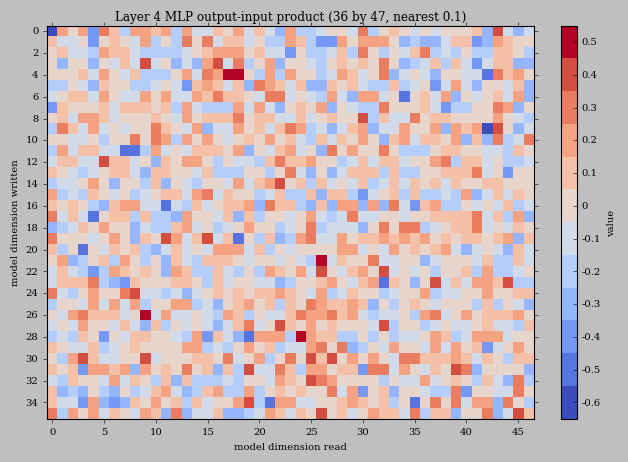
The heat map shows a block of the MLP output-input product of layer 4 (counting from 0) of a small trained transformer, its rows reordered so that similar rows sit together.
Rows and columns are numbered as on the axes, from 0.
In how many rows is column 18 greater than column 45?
18
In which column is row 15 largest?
15
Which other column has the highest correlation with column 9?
2
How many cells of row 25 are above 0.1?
9
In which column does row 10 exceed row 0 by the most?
0
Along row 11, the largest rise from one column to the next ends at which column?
27
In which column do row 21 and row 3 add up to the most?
16
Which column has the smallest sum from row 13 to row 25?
11
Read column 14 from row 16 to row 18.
0.1 0 -0.1
